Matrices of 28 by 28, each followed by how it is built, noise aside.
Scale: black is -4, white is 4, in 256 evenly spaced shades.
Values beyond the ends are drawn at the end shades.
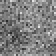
smooth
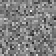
noise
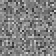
repeating columns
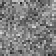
smooth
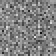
repeating rows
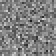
noise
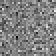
repeating rows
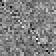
banded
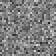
noise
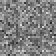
repeating columns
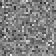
noise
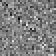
banded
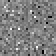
sparse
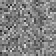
repeating rows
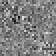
banded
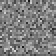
repeating columns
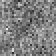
smooth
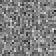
repeating rows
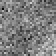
smooth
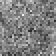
smooth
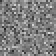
noise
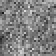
smooth
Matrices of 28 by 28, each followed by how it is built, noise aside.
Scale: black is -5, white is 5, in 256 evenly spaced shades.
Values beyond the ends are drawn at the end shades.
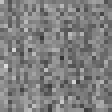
blocks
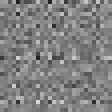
low rank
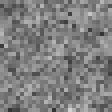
smooth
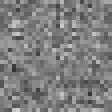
blocks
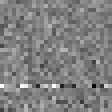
uneven rows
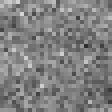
smooth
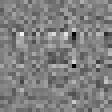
low rank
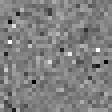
sparse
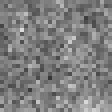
smooth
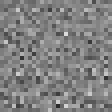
low rank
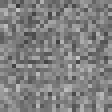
blocks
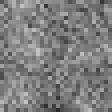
smooth
